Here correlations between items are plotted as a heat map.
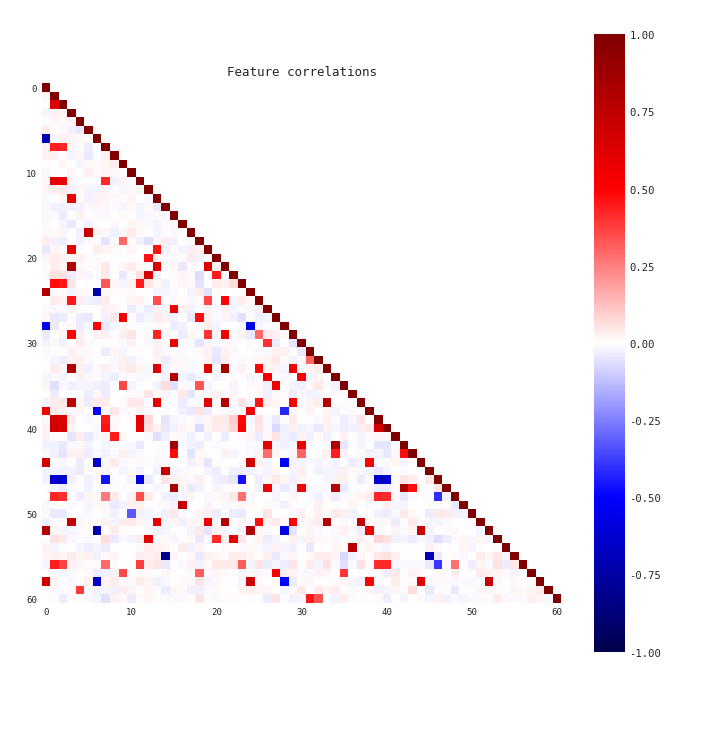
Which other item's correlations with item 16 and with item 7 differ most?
49
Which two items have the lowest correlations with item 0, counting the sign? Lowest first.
6, 28
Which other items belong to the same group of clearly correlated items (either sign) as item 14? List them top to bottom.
45, 55
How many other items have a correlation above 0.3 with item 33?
8
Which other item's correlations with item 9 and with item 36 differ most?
54
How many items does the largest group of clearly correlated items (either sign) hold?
10
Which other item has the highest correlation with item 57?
27
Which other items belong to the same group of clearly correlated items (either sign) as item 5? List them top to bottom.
17
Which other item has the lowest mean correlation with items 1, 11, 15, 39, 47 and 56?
46
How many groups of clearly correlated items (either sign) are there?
14
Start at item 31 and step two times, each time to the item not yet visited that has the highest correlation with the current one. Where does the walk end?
32
